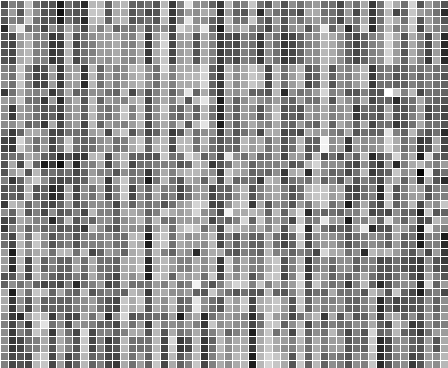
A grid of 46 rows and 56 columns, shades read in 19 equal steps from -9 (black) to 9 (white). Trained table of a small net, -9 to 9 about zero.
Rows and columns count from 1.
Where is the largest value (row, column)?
12, 49
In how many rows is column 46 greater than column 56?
31
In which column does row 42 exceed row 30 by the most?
56
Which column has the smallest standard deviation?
51
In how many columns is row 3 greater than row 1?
3
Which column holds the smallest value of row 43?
48
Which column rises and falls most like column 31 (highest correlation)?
33
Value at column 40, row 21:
6
